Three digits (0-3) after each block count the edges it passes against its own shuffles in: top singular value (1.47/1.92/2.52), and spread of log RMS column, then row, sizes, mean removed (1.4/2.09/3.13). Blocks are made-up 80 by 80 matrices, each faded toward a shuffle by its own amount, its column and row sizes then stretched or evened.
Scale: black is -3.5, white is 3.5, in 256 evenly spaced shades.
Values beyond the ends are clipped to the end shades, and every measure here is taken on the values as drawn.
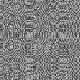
3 1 0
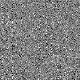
1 2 0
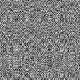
3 0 1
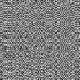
3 2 2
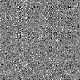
2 1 1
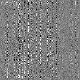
1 3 1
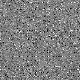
1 1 2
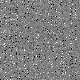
0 2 0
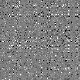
2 2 2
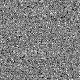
1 0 0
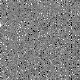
1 2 1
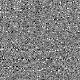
1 0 2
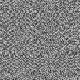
3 0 0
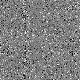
1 1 0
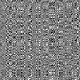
3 3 1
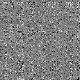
1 2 1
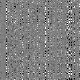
2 3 1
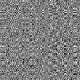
3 2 2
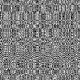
3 1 0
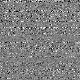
0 0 3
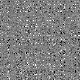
0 2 2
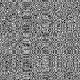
3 0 0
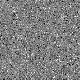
1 0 0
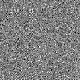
2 0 0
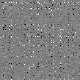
0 2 2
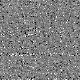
0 1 2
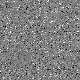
0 0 1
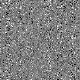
1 2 0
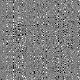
2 3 1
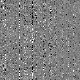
1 3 0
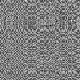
3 1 1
